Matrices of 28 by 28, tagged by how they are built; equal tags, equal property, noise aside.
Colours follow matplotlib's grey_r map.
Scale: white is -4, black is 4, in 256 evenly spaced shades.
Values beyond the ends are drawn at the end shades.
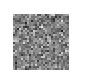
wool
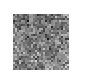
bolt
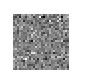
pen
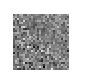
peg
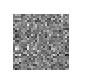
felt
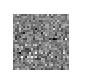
pen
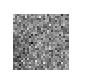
bolt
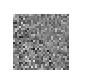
peg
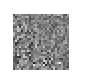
peg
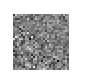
peg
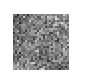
bolt
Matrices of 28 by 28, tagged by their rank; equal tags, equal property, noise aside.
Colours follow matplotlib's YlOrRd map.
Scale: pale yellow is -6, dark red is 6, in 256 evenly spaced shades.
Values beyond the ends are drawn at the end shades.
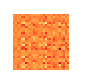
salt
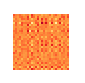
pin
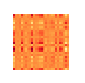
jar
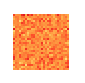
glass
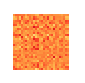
salt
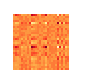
jar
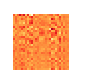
salt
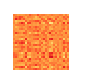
pin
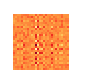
jar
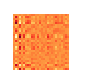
jar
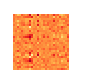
pin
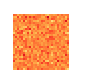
glass
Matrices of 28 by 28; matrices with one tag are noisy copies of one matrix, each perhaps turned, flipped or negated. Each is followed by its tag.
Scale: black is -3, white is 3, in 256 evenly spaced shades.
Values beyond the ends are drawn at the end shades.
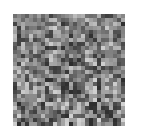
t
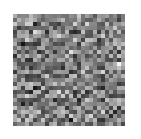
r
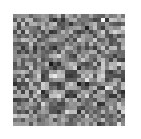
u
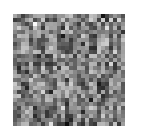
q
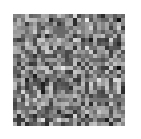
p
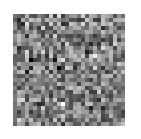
p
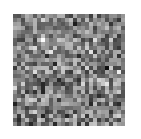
p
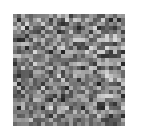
r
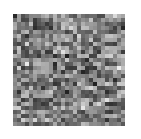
q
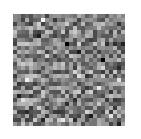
r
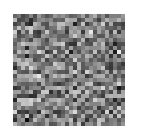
r
